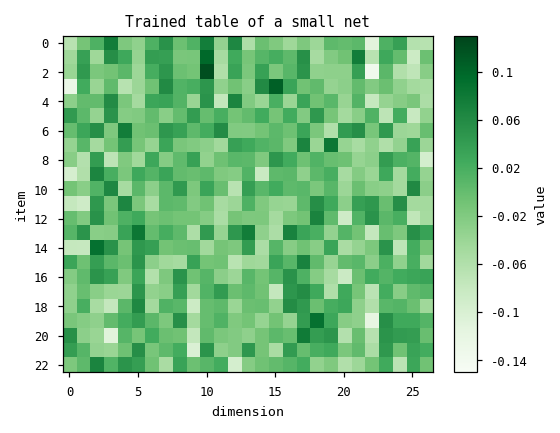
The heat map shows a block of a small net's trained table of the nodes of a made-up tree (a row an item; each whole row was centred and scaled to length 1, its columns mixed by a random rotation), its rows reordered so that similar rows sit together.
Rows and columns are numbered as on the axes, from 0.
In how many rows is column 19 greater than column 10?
9
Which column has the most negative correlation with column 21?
25
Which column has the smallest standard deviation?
8
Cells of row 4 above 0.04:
3
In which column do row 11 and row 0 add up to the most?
24
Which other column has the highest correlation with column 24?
18
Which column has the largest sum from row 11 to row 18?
5
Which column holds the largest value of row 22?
2
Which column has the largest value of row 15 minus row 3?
0
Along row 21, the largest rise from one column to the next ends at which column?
10
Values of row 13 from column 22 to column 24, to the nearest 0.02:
-0.08 0 -0.02
